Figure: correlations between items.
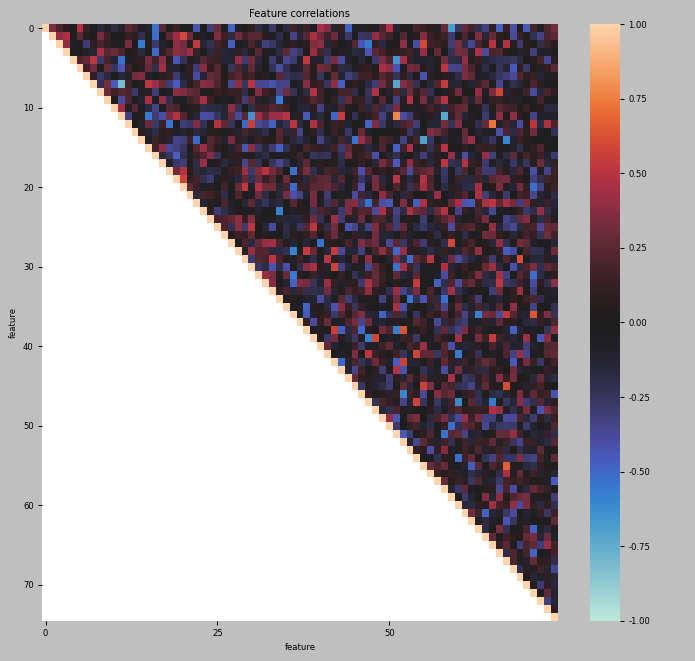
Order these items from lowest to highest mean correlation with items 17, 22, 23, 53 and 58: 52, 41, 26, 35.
35, 26, 41, 52
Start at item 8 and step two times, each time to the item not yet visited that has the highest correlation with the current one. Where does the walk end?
32
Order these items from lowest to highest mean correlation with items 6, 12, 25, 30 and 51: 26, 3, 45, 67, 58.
45, 67, 3, 58, 26
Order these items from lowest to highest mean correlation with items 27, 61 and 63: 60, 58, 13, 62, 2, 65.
2, 65, 60, 58, 13, 62
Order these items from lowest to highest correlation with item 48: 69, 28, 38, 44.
44, 38, 69, 28
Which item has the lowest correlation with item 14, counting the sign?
55
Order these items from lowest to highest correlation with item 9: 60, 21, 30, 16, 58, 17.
16, 60, 21, 30, 17, 58
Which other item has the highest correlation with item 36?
71
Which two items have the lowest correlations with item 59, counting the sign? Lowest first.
0, 50
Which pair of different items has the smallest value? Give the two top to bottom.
7, 11
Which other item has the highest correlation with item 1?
20
